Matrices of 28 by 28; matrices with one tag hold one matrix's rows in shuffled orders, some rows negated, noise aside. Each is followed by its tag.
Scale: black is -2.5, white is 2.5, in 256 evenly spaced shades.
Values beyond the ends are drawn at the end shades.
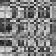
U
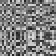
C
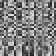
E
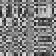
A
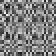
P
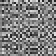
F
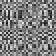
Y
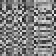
A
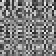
P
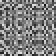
P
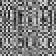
Y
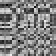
U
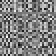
Y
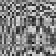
C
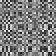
Y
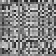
F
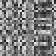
A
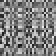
P
